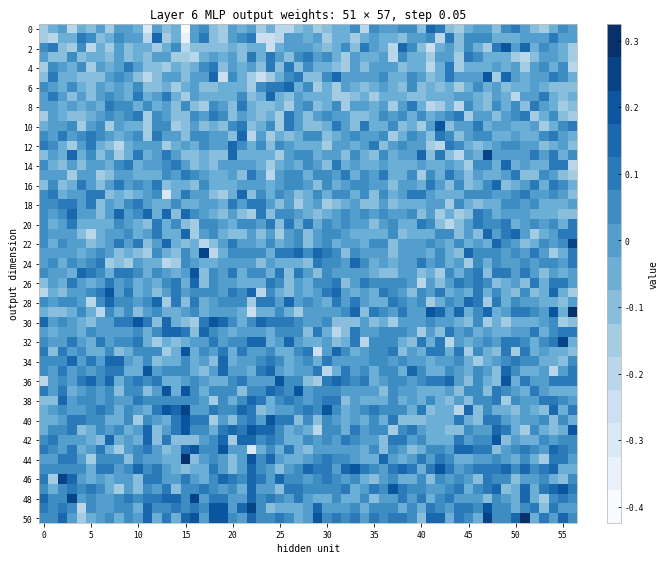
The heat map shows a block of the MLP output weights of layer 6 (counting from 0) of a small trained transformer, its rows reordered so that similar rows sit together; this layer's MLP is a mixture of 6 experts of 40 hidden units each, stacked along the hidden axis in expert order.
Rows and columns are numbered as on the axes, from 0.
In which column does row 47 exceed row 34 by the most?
55
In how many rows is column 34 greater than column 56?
19
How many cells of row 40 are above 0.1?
2
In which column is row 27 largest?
7
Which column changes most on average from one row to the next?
15
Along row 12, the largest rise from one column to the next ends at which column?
43
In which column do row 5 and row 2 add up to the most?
49
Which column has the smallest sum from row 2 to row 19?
56
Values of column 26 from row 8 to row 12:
-0.15 0.1 0.1 -0.1 0
